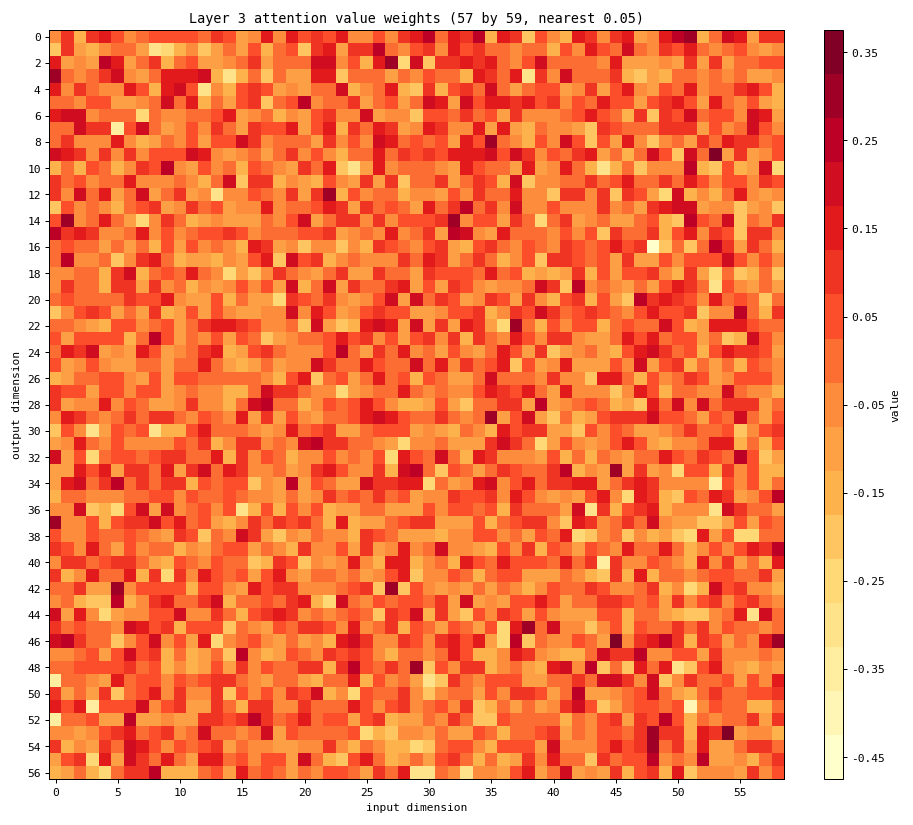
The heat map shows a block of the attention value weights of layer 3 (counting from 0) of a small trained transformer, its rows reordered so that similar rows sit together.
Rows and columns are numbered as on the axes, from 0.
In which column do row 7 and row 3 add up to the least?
38
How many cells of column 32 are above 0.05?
15
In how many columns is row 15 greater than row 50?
29
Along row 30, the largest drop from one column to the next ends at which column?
8
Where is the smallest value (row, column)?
16, 48
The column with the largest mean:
37
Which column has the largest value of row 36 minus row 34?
30
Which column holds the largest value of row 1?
26
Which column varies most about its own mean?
51
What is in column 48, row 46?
0.15
